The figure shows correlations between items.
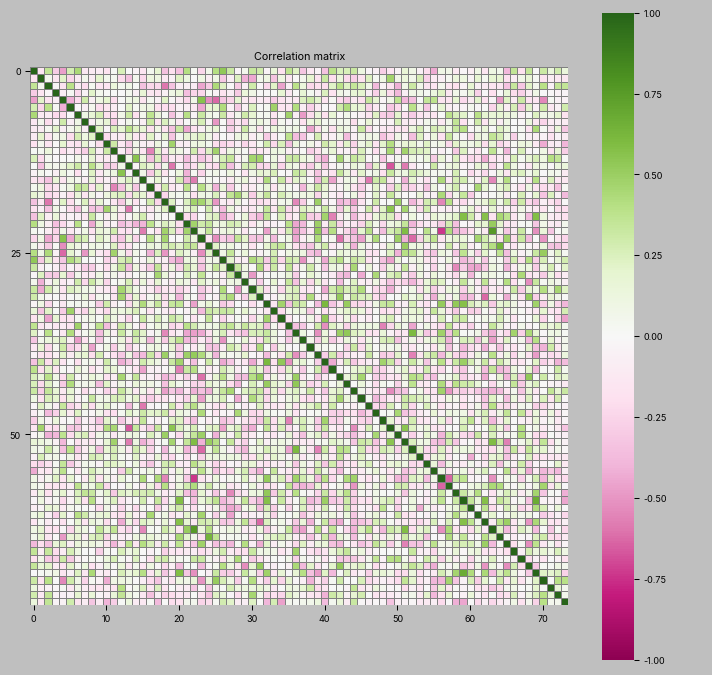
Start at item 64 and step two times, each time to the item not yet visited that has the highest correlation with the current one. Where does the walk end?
51
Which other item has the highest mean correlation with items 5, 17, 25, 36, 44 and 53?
56
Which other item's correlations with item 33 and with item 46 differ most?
5
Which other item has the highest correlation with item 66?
36
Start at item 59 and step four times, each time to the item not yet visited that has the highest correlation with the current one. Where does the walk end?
65
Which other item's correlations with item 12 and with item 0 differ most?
21
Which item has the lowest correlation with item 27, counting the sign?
58
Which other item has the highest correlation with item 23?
4
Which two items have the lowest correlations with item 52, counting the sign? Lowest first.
23, 39
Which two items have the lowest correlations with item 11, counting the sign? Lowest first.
16, 65
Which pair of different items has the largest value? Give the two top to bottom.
22, 63
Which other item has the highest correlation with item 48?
40
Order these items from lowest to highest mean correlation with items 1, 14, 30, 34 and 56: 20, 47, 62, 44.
62, 47, 44, 20
